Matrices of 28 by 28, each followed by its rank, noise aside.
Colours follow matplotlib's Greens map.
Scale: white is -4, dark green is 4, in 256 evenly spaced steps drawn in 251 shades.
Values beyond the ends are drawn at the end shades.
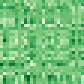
three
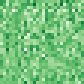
six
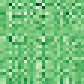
three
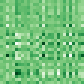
two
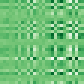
one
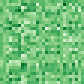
four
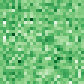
six
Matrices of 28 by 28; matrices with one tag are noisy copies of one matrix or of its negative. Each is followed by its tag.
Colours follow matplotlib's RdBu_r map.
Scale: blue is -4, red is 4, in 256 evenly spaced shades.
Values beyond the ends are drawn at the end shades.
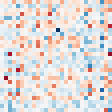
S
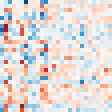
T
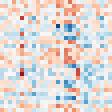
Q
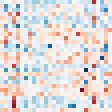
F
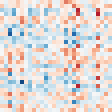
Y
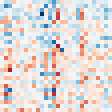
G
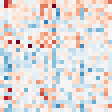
G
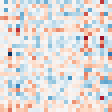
S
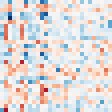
T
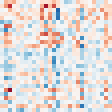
G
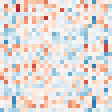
F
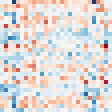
F
